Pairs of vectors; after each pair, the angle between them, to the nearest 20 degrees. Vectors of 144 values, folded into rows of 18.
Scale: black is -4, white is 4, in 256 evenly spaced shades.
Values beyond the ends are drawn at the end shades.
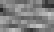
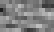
20 degrees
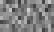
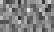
20 degrees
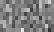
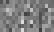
80 degrees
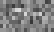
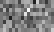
60 degrees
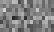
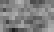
100 degrees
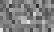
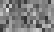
100 degrees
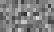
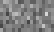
80 degrees
